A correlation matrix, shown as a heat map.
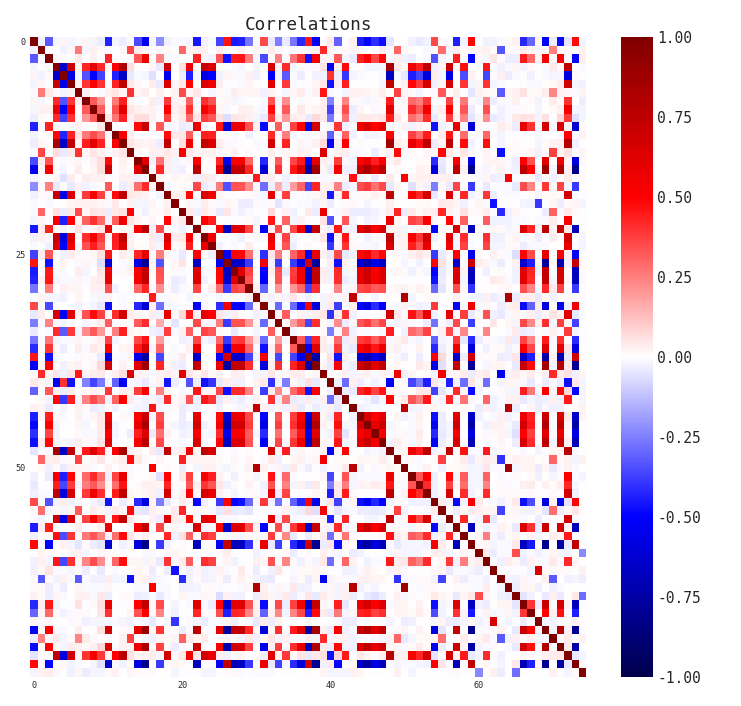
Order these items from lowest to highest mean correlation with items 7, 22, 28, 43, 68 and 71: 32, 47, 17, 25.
32, 17, 25, 47
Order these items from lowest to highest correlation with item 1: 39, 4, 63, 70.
63, 4, 70, 39
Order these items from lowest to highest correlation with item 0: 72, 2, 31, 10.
10, 2, 72, 31
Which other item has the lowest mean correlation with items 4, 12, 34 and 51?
40
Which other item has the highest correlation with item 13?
39
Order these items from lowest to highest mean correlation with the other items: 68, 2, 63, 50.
63, 68, 50, 2
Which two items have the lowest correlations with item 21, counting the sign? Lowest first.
4, 40
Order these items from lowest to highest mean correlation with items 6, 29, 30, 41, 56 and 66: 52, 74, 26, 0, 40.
26, 0, 40, 74, 52
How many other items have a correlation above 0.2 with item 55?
7
